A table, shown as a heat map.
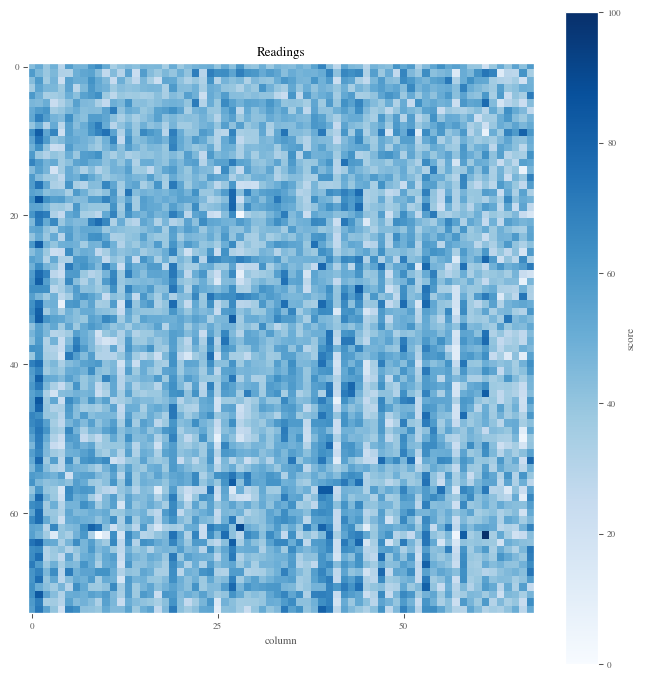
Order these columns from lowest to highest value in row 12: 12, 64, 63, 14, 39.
64, 14, 12, 39, 63
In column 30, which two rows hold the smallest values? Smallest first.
16, 27
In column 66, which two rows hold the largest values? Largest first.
9, 31
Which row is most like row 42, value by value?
24
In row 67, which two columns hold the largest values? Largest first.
53, 0
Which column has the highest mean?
1
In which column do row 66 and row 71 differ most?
63
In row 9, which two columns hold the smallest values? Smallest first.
61, 52
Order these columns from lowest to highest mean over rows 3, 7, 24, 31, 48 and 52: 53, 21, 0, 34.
21, 34, 0, 53
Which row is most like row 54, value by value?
11
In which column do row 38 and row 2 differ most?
56
